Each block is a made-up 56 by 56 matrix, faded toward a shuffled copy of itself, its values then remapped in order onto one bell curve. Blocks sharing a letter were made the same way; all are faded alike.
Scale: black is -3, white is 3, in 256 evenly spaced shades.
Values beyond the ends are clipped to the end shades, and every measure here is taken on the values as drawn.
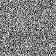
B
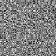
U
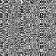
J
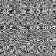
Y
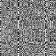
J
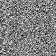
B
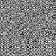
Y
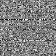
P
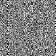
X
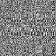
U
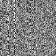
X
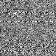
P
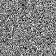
B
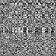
Y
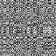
Y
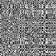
J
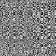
J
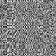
U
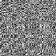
U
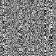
X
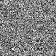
B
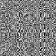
J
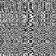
J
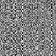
J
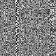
X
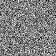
B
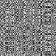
J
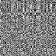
U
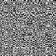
U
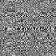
Y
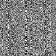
X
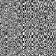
J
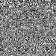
P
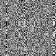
X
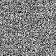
B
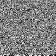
P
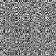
Y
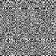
Y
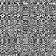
Y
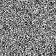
B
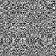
U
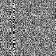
X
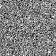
B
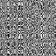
J
